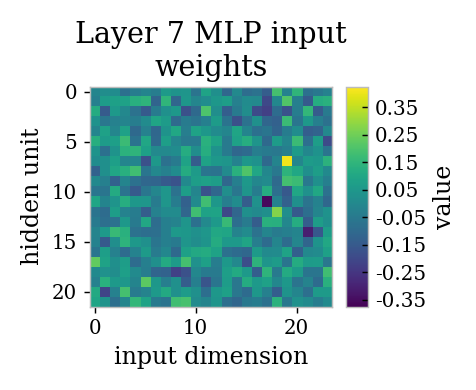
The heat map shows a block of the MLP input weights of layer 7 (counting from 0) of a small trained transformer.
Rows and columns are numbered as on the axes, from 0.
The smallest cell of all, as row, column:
11, 17
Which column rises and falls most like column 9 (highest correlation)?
22
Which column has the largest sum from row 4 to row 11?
20
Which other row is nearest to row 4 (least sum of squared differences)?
14
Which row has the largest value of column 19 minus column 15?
7
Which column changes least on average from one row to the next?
12
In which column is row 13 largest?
13
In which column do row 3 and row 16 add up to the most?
19
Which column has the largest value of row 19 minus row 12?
5
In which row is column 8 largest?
21
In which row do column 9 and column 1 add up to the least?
2
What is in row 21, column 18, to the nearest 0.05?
0.15
